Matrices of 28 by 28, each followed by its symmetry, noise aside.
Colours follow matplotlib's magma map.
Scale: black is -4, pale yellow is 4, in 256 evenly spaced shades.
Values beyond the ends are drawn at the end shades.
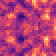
mirrored top to bottom.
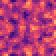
mirrored top to bottom.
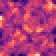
symmetric across the other diagonal.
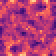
same after a half turn.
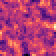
antisymmetric.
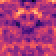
mirrored left to right.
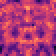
mirrored left to right.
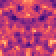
mirrored left to right.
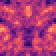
mirrored left to right.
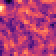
antisymmetric.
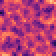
same after a half turn.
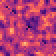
symmetric across the other diagonal.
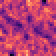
same after a half turn.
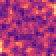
same after a half turn.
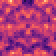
mirrored left to right.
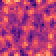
same after a half turn.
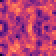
mirrored top to bottom.
